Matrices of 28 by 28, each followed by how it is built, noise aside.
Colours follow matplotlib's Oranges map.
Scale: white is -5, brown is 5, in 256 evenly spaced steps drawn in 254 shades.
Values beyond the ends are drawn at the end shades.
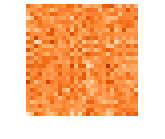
low rank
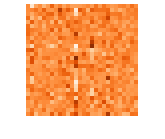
uneven columns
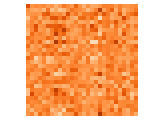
low rank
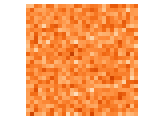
repeating rows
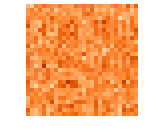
blocks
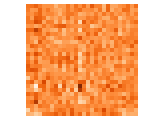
low rank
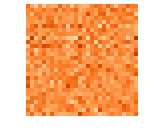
low rank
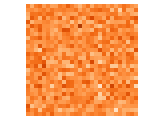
low rank
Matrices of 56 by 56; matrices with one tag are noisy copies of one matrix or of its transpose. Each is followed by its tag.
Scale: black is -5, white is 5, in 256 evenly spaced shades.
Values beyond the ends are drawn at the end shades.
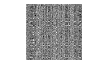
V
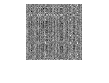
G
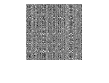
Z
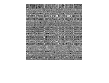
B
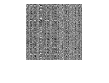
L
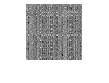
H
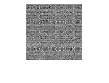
Z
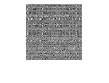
L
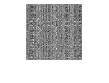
V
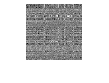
B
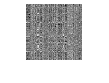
B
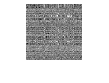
B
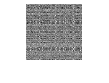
Z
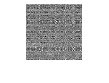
Z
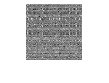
L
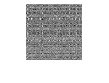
L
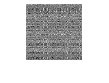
V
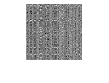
L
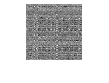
H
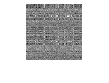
B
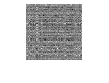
G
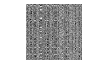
L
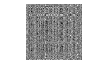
G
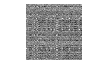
H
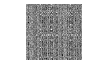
H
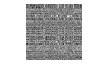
B
